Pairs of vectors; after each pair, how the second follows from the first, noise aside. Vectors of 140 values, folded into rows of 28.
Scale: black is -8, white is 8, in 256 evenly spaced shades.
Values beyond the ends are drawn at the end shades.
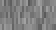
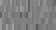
wrapped around, partly zeroed.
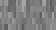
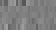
negated, partly zeroed.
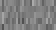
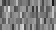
reversed, scaled up.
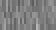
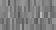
wrapped around.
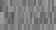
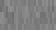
shrunk.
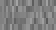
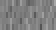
wrapped around, partly zeroed.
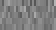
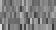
reversed, scaled up.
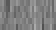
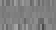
wrapped around, negated, partly zeroed.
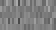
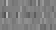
wrapped around, negated, partly zeroed.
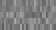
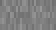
reversed, shrunk.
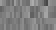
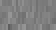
reversed, shrunk.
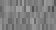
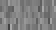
shuffled.
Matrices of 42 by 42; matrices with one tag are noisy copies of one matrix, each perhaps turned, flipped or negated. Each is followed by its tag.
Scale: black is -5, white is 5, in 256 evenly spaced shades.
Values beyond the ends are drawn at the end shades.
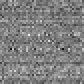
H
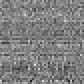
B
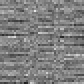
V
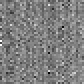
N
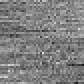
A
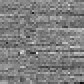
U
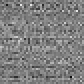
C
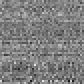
B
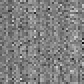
N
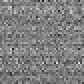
N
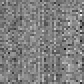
B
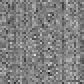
H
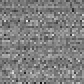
N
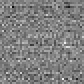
C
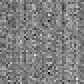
H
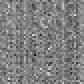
H
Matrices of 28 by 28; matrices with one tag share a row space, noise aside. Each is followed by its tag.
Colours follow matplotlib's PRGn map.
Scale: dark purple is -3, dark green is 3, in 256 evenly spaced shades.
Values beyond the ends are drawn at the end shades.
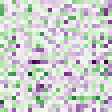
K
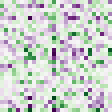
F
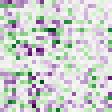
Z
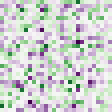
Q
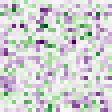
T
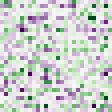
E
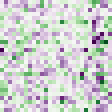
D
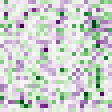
D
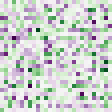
E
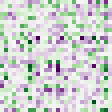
E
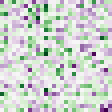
E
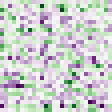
Q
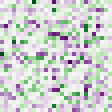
F
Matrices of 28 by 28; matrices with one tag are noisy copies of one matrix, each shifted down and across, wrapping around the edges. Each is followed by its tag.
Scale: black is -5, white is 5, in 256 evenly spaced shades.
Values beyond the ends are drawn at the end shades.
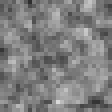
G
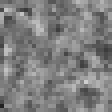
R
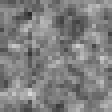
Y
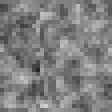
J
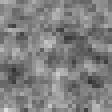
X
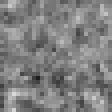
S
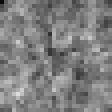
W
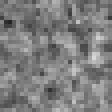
S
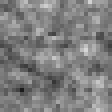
X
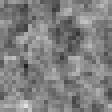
Y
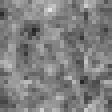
W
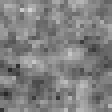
X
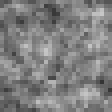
X
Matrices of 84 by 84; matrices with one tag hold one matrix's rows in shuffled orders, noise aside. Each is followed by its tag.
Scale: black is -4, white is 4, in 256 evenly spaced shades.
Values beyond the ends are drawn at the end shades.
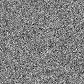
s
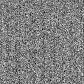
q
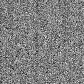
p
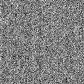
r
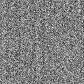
q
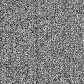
p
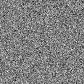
s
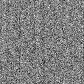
q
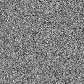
s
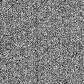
p
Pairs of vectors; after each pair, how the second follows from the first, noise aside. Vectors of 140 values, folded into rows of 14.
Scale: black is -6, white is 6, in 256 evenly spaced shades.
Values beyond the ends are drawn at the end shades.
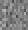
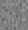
reversed, shrunk.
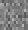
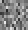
wrapped around, scaled up.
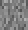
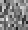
wrapped around, scaled up.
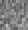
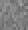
reversed, shrunk.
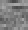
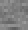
reversed, shrunk.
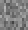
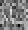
wrapped around, scaled up.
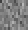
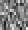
reversed, negated, scaled up.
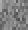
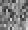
reversed, scaled up.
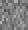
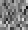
reversed, negated, scaled up.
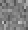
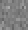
reversed, shrunk.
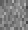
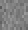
reversed, shrunk.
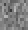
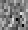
reversed, scaled up.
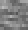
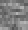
reversed.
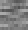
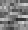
reversed, scaled up.
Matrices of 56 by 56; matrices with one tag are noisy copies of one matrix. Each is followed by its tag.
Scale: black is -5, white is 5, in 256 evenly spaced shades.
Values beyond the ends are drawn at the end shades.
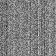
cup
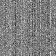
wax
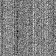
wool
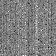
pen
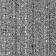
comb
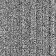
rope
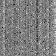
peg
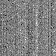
pen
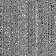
pen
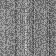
comb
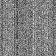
wool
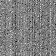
wax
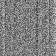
peg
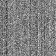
cup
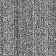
wool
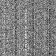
comb
